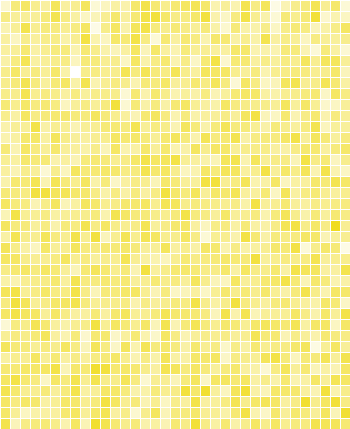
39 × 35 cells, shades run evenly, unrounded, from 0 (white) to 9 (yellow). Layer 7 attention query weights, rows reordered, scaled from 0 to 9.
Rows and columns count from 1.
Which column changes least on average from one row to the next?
6
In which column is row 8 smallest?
24
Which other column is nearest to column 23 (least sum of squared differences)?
4
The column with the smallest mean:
27
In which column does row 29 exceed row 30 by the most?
1
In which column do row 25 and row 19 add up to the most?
15
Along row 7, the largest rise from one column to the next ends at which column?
9
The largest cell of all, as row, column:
21, 34
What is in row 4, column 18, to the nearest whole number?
4
